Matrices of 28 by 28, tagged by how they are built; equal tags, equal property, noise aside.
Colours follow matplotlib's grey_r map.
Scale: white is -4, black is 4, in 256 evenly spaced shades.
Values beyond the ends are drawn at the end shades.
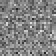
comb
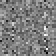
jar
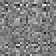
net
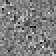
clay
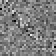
clay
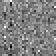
jar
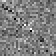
clay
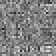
net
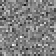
comb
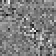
clay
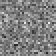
comb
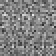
comb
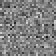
net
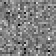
jar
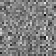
net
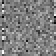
jar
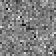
clay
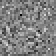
net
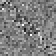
clay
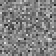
comb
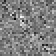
clay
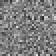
net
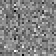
jar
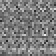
comb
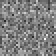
comb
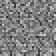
comb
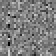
jar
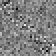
clay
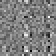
net
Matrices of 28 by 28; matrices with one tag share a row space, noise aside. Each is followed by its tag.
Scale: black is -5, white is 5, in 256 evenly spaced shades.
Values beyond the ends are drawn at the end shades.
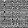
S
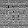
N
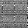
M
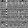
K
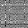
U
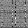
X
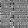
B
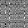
U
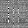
N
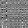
K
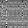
K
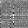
B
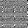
M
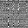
N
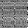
M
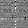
X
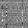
K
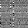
B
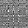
N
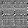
M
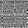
M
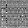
K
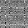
U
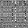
X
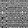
K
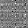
X
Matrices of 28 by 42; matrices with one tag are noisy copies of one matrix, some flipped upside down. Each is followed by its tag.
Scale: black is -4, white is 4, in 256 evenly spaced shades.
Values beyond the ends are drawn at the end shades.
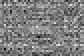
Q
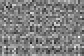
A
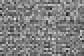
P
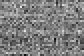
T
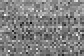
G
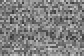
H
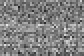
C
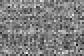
T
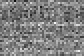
T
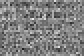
A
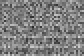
A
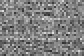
P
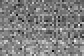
G
